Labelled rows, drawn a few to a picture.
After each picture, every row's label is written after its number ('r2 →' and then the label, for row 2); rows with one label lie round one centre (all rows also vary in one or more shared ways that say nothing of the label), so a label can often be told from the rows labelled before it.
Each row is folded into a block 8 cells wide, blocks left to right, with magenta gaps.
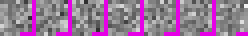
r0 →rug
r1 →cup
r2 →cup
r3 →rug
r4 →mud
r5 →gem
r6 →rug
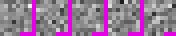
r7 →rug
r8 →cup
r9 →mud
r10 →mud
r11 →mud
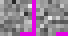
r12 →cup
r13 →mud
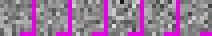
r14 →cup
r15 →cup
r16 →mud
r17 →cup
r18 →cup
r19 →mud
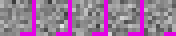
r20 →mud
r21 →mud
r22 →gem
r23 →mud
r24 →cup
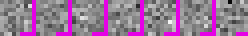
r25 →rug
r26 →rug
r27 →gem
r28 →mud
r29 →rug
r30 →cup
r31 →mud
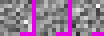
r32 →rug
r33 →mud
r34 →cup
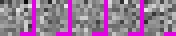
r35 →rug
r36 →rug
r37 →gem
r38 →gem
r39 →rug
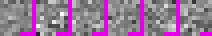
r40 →gem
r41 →rug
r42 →mud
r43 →mud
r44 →mud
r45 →rug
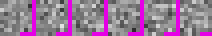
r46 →cup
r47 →mud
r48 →mud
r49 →rug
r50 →gem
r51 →cup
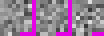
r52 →cup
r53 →gem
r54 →cup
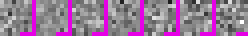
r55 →mud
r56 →cup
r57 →cup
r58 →cup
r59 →gem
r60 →cup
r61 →rug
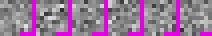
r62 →mud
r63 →mud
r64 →rug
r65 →mud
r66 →cup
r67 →cup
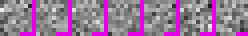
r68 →cup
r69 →mud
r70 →cup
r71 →gem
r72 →mud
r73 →mud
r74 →gem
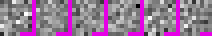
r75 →rug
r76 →gem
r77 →gem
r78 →mud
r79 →gem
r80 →mud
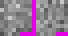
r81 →gem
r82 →mud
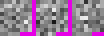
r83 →rug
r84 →rug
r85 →gem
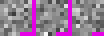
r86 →rug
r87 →gem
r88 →cup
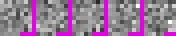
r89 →cup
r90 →mud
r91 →gem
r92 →rug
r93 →rug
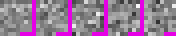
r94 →rug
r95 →mud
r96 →rug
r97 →gem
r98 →rug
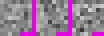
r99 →gem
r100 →rug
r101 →rug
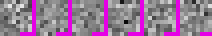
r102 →mud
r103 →gem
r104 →rug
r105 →mud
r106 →cup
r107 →cup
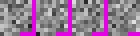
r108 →rug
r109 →gem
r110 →gem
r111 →rug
